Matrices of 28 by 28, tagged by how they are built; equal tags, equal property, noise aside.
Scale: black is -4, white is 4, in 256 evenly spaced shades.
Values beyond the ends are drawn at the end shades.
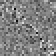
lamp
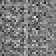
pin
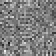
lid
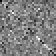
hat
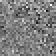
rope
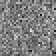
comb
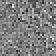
rope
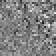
rope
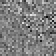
rope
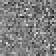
rope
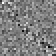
lamp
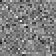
hat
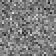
comb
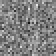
comb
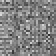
lid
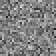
comb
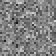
pin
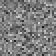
pin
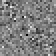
lamp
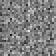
pin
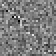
lamp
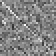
hat
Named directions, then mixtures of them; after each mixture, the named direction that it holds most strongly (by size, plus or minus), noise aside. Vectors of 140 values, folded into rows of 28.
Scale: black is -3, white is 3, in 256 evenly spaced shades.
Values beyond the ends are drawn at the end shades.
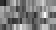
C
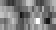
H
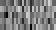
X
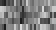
C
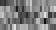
C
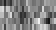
H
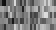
C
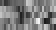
H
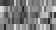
C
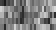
C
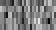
X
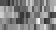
H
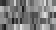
C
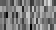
X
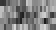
C
